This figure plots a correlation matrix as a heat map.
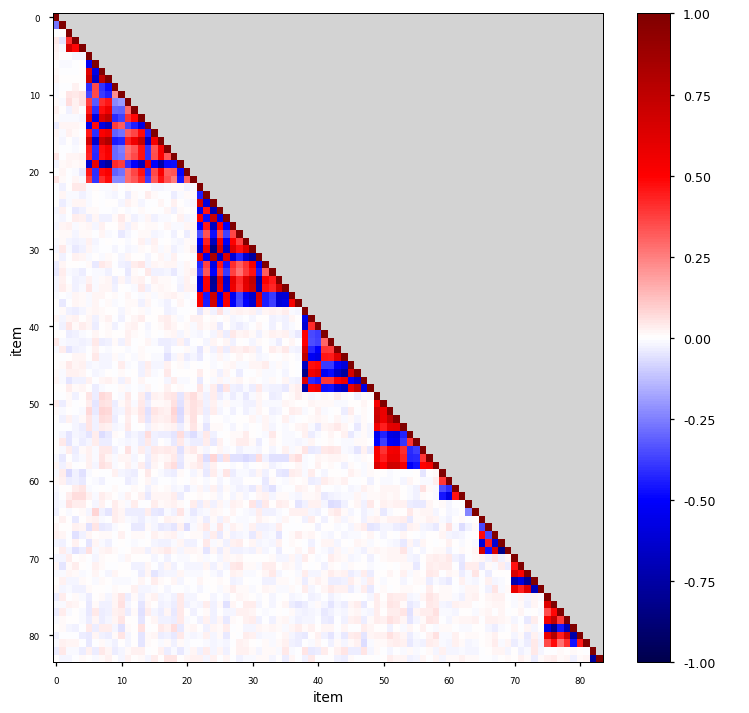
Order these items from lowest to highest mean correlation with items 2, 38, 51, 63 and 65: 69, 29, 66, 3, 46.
46, 66, 29, 3, 69
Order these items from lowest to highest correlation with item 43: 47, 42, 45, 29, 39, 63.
45, 39, 63, 29, 42, 47
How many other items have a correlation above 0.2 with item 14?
4
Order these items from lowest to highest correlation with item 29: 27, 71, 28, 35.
71, 28, 27, 35
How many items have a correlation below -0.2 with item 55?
8
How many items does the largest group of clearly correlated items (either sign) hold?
17
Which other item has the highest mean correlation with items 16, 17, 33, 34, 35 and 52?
30
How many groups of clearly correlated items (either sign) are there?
12
